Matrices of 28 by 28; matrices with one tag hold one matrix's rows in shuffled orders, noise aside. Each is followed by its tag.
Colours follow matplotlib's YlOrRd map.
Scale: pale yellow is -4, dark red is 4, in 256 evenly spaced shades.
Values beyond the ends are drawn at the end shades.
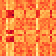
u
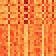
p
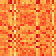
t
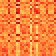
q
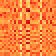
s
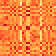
s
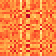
s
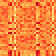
t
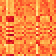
u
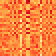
s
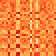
q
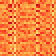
t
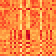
s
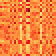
s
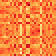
s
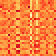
q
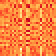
s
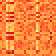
u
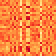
s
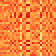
s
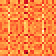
p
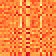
s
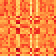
q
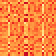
p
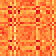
t
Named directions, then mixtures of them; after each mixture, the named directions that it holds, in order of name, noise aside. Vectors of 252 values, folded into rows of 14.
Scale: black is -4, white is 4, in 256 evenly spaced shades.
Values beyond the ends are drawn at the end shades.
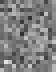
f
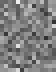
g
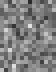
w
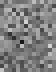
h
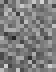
g, h.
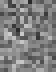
f, h, w.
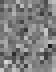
f, g, w.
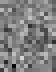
f, w.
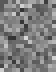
f, g, h.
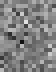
h.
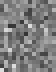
f, h, w.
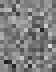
f, h.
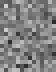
g, w.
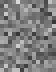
g, w.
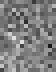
h.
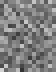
g, h, w.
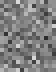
g.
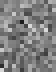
f, h, w.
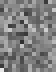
f, h, w.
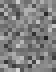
f, g.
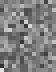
f, h, w.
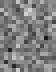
f, g, w.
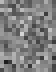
f.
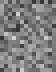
g, h.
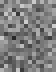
g, h.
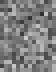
f.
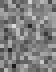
w.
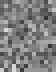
f, g, w.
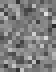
f, g.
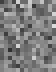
f, g, w.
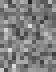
w.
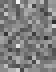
g.
